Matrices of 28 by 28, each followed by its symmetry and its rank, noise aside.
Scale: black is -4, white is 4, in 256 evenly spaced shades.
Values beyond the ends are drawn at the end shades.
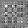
symmetric, rank two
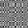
no symmetry, rank one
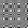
symmetric, rank one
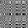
no symmetry, rank one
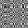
no symmetry, rank one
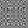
antisymmetric, rank two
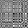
symmetric, rank two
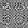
symmetric, rank two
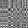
symmetric, rank one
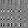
no symmetry, rank one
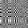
no symmetry, rank one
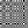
symmetric, rank one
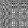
no symmetry, rank two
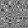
antisymmetric, rank two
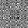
no symmetry, rank three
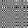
no symmetry, rank one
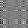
no symmetry, rank one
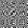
symmetric, rank two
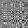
no symmetry, rank three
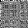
no symmetry, rank three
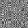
no symmetry, rank three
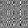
no symmetry, rank one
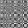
symmetric, rank one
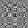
no symmetry, rank two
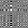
no symmetry, rank one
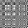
symmetric, rank one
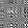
no symmetry, rank two
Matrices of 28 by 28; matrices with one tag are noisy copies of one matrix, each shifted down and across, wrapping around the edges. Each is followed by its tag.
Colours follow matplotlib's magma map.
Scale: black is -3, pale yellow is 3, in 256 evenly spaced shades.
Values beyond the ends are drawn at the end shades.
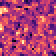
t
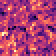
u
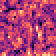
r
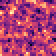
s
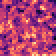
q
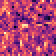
t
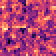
q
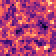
u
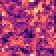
u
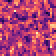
t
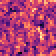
r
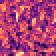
t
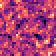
u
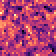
u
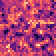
q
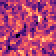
r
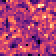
u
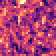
t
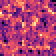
s
